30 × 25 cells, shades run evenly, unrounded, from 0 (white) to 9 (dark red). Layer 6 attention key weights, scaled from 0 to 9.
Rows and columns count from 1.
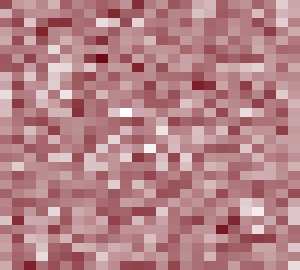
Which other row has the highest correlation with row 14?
30
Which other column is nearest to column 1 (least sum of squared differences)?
25
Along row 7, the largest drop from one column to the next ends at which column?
10
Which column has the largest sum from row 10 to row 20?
7
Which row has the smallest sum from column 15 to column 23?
8
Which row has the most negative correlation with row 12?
26
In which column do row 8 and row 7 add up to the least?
6
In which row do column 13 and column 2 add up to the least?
17
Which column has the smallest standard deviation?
20
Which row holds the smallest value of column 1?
11
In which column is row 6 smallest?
5
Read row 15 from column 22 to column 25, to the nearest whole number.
4 4 7 4
